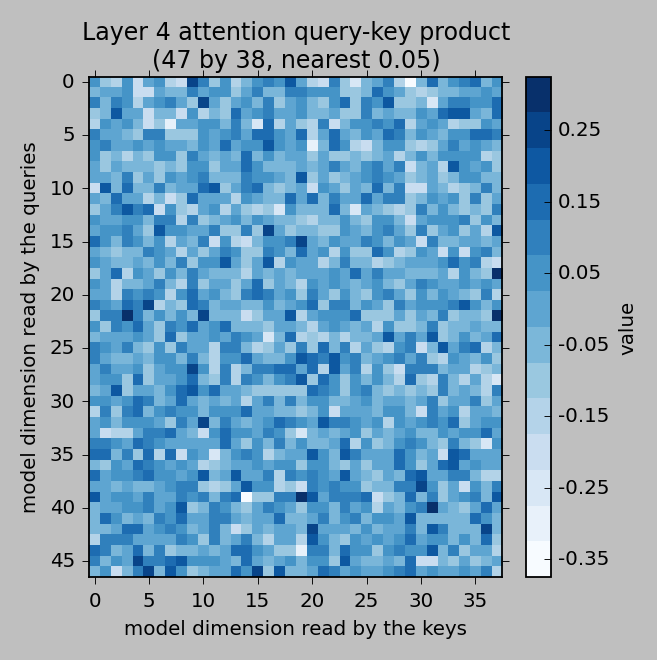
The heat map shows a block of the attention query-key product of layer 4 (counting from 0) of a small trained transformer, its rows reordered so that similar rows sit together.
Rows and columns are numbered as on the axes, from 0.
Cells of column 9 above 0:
24
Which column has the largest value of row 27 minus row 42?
9
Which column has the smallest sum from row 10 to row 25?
29
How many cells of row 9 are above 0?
13
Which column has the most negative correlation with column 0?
11
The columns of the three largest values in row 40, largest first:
31, 8, 36
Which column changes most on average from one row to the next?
19
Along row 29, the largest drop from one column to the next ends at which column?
3
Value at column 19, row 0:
0
